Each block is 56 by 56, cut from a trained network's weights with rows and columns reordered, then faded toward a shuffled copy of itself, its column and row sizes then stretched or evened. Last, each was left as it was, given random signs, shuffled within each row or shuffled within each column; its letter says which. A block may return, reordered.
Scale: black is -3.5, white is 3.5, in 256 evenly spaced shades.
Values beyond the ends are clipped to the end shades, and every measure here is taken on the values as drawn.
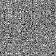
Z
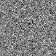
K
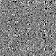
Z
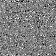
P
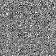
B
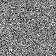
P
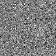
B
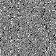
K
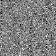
K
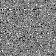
P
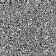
B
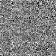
Z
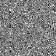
Z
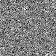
P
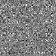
Z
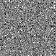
K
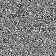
P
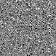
K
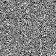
K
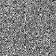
K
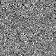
P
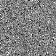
K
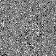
K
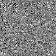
B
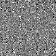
B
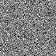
K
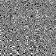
Z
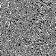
K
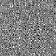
Z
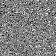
P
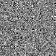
Z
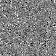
P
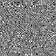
Z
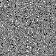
K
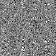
B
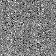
K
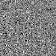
Z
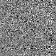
B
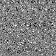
P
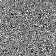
P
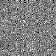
Z
